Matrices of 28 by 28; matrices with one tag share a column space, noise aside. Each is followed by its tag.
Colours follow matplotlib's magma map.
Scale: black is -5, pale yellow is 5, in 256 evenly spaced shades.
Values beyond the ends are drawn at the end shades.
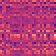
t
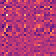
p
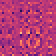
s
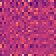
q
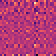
q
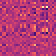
p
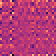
q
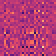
s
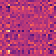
t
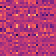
p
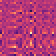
s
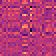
p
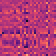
s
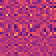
p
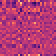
q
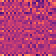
q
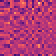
q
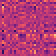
t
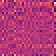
q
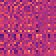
t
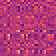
t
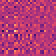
t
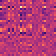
p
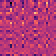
q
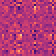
t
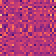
p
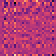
q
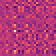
t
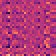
s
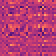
p
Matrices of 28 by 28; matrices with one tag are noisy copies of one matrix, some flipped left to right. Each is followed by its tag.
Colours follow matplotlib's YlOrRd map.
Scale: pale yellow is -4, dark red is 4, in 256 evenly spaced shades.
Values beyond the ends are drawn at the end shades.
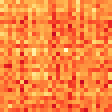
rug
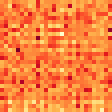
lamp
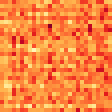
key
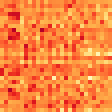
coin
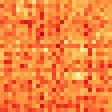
rug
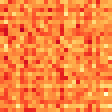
key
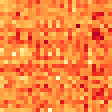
coin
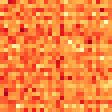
key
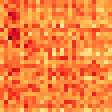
coin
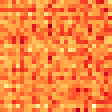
key
